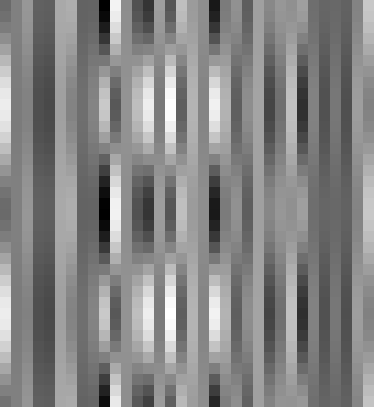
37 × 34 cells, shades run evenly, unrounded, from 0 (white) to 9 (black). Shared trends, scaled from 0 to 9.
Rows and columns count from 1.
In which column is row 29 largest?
28
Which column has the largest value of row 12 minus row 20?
11
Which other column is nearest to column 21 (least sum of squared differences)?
33
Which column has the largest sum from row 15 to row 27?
10
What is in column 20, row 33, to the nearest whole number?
3
